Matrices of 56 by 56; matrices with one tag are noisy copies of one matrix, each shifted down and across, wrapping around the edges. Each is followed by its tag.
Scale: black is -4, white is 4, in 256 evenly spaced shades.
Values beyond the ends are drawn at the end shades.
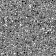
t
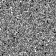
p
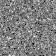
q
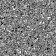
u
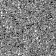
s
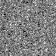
s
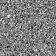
u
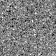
p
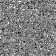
u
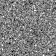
p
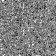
s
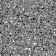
u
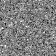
q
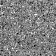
u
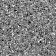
t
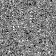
s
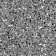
q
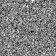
u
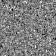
t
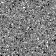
p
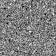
p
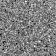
p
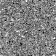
q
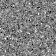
t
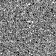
q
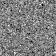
t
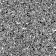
q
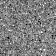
q
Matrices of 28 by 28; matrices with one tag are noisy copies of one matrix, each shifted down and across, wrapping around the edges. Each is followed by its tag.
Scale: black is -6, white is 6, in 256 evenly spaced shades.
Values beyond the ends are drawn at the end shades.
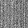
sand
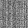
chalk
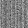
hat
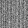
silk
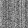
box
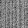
hat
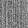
silk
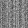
box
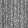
sand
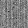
silk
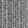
silk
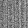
hat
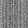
sand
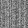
chalk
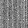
chalk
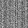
chalk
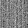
silk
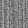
hat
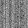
box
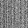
sand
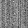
chalk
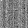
box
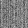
silk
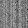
box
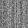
box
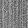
sand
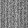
sand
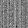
hat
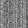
box
